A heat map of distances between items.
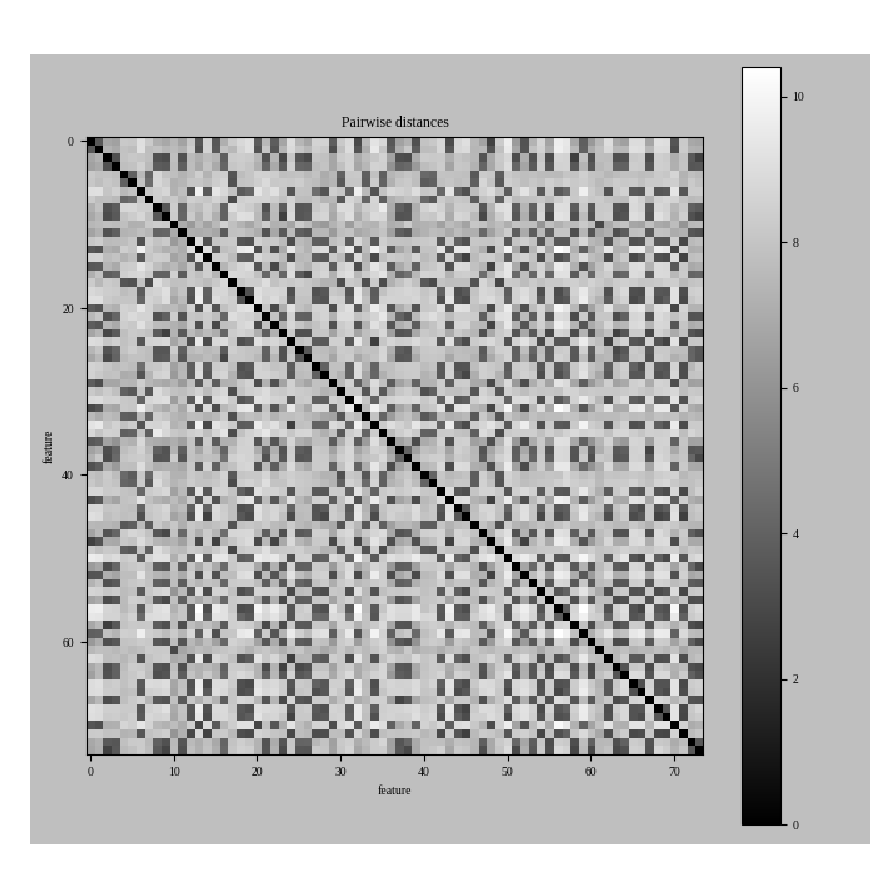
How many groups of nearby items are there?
5
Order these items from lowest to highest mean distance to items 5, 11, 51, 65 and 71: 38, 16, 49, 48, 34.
34, 38, 16, 49, 48
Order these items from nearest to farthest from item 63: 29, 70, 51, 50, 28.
51, 29, 70, 28, 50
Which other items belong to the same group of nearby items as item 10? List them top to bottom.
61
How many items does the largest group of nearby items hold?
23
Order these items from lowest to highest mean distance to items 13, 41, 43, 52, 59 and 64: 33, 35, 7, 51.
51, 33, 7, 35
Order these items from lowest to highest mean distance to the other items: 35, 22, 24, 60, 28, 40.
60, 28, 24, 22, 40, 35
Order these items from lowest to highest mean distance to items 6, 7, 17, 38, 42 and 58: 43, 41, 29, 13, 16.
41, 16, 29, 43, 13
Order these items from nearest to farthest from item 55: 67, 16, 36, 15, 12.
67, 16, 36, 15, 12
